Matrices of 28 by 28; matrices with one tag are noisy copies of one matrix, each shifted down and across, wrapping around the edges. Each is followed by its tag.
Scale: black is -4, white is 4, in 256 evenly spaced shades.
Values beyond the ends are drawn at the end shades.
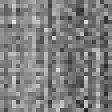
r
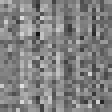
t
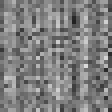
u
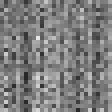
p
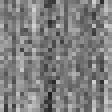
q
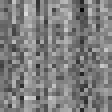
q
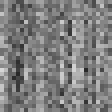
q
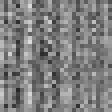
u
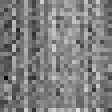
r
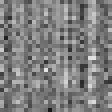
u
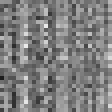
u
